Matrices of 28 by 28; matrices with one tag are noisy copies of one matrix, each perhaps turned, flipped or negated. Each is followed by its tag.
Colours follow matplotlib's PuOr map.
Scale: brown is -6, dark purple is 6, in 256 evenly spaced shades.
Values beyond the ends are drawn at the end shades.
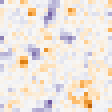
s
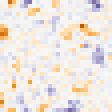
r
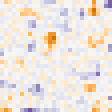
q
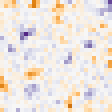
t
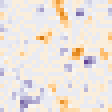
s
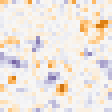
s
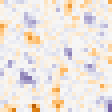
t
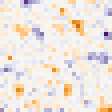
t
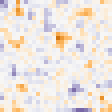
q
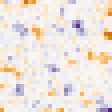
t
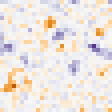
s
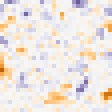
r
